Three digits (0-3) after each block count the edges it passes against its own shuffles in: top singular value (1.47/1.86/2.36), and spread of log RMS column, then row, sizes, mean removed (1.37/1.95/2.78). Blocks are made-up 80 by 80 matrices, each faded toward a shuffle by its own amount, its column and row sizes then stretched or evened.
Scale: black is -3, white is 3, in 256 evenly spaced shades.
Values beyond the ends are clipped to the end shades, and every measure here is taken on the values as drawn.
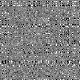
3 2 3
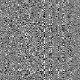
2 3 1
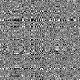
3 2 3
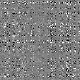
1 3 3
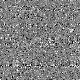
1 0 2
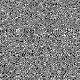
2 0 2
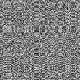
3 0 1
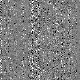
0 3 0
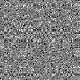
3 0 1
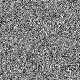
1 0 1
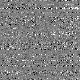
0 1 3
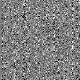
1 3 0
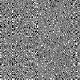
3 2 1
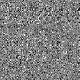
2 1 1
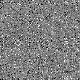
1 1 1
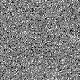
2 0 0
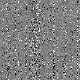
0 3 1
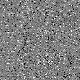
1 1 0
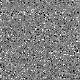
1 1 2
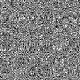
2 0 1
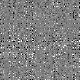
0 3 3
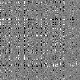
3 3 2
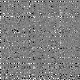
2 2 3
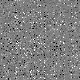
0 2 2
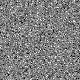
1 0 0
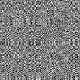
3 2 0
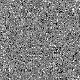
1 1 0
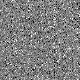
0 2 0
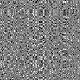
3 2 0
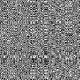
3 2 1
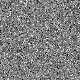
0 1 0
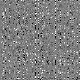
2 3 1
